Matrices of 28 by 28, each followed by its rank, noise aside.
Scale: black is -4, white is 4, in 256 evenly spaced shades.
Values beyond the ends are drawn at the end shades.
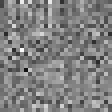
six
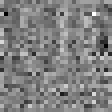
six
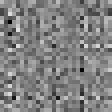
four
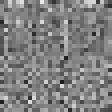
five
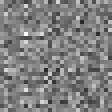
five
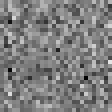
six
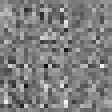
five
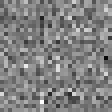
seven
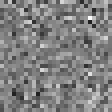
seven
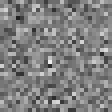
six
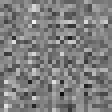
four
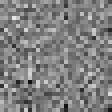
seven
